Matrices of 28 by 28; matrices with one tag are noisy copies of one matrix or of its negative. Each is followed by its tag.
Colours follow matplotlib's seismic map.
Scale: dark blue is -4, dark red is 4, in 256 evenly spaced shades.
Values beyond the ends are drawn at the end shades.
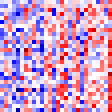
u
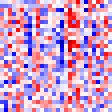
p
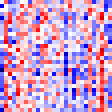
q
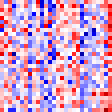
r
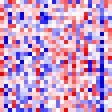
q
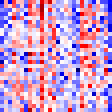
r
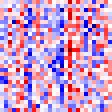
p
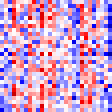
r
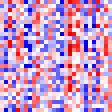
p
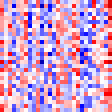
r
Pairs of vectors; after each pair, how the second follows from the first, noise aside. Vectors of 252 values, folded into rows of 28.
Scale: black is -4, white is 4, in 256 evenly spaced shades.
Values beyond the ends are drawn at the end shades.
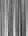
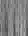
negated, shrunk.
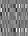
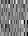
wrapped around, negated.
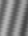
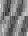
wrapped around, negated.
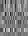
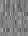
negated, shrunk.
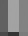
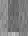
negated, shrunk.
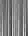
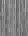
reversed, shrunk.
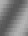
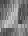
wrapped around.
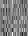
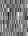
wrapped around, negated.
